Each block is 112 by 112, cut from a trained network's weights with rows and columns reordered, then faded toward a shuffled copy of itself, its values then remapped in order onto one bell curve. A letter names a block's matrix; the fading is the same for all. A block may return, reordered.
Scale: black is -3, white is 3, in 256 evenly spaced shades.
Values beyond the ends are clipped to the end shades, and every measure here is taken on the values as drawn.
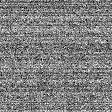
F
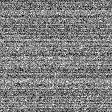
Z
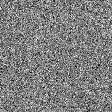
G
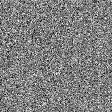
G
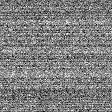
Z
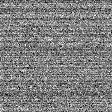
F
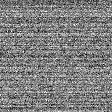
Z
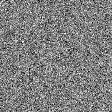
G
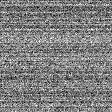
Z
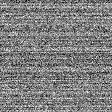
Z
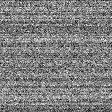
F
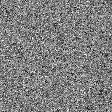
G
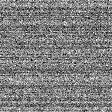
F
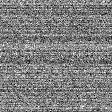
Z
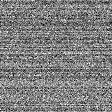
F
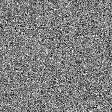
G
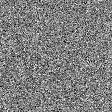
G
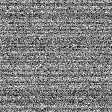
Z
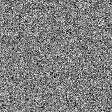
G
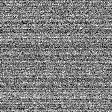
Z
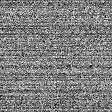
F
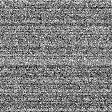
F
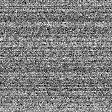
Z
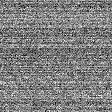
Z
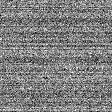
F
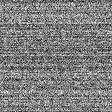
F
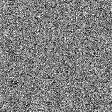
G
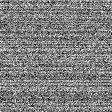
Z
